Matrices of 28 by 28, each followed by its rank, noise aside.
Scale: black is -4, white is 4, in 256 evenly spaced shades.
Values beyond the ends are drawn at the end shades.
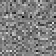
five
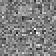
seven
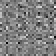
four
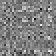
six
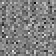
seven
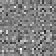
five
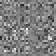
four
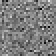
seven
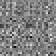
four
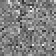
seven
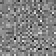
six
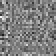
six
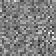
seven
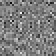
five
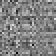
five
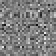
five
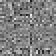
five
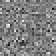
five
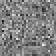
seven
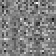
five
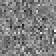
seven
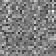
five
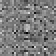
five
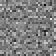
five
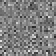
five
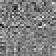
five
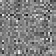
five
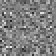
five
